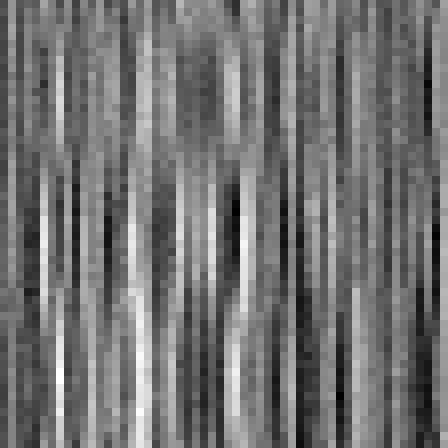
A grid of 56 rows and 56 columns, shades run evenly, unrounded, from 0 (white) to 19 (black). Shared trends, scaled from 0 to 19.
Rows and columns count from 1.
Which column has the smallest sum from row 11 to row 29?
19
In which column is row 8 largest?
54
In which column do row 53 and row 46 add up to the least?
18
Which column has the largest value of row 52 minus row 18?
28
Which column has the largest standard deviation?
30
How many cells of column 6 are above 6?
40
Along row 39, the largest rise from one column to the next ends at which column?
38
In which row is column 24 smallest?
3
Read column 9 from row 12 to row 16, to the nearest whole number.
13 13 14 12 12
